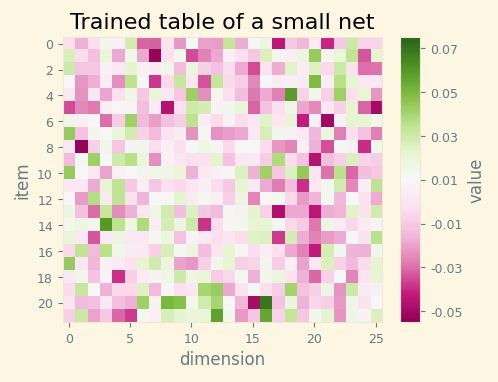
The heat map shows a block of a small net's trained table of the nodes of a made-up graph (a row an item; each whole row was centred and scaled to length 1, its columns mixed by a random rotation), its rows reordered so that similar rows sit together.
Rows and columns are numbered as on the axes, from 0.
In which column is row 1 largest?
20
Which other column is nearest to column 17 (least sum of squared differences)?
2
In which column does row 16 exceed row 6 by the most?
21
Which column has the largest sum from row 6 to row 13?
0
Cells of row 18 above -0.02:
23
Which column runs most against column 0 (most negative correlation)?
10
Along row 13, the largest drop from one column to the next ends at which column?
4
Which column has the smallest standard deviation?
13
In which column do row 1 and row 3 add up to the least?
7
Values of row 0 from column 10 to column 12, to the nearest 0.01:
0.01 -0.02 -0.02
